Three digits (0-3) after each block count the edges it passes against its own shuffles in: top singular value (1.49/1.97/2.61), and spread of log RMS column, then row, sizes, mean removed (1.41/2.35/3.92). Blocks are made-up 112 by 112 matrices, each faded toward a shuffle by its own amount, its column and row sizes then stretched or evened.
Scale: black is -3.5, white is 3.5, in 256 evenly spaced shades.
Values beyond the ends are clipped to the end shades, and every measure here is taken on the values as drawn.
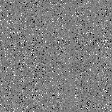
0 2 1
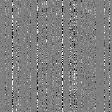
3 3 0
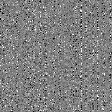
2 2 0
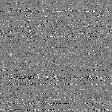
0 1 3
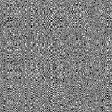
3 2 1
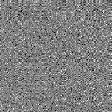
3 1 0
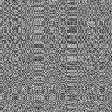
3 1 0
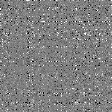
0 2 2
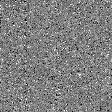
0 1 0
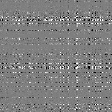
3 2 3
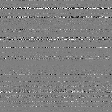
3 0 3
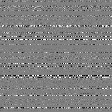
3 0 3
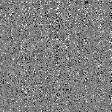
1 2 1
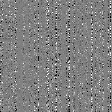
2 3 0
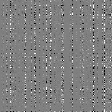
2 3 2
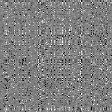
3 2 1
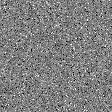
0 0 0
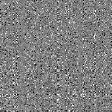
2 2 1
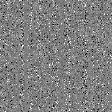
1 2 0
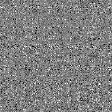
0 2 2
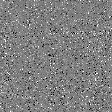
1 1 1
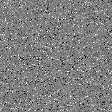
0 0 1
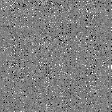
0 2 1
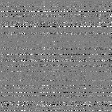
2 1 3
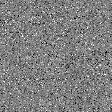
1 0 1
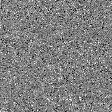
0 0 1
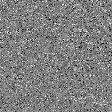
1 0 1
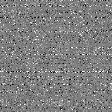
2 0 2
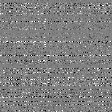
1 1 3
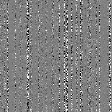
2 3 0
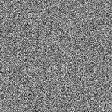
2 0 0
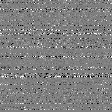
2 0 3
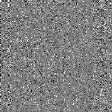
2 2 1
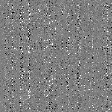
1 2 1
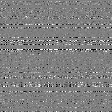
3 0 3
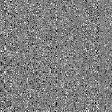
2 2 0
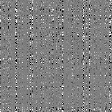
2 3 2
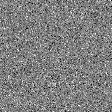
1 0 1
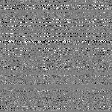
1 1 3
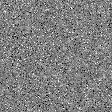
0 0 0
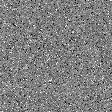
0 0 0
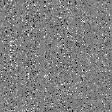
0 2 0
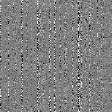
2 3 0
